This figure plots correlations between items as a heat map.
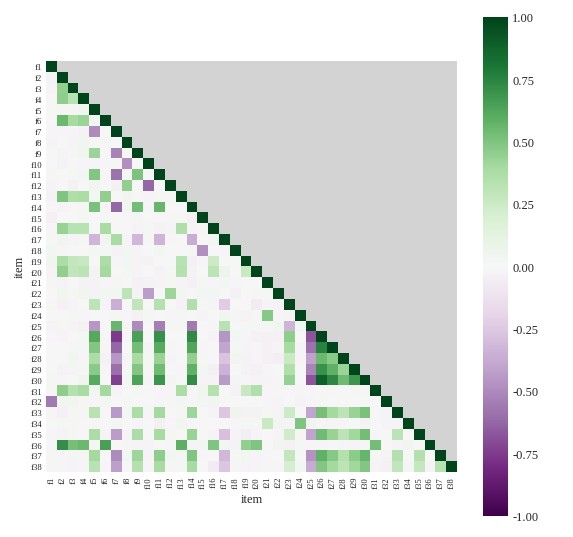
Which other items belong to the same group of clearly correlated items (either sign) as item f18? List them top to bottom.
f15
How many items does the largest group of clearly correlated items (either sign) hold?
17
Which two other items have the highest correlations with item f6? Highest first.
f36, f2
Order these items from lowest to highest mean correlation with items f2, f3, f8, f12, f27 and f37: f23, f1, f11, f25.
f25, f1, f23, f11
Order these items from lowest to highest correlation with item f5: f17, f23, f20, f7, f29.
f7, f17, f20, f23, f29
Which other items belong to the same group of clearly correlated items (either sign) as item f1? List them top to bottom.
f32
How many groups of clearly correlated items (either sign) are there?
6
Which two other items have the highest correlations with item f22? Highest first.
f12, f8
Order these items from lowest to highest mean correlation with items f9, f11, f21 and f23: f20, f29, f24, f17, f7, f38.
f7, f17, f20, f24, f38, f29
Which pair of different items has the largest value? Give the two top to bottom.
f26, f30
